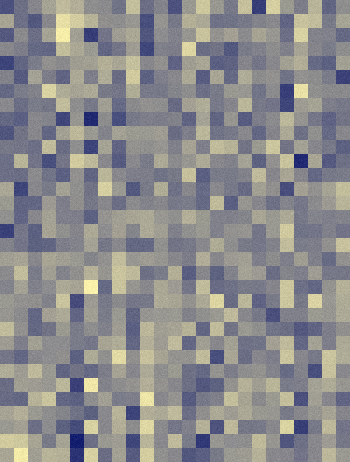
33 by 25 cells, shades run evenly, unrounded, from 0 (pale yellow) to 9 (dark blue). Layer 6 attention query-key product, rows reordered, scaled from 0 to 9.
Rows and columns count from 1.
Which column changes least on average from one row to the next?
12
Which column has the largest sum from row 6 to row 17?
2
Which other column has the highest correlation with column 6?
10
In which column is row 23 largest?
20
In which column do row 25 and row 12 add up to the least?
21
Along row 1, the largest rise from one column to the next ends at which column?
19
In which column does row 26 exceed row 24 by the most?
16
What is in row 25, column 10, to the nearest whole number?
6
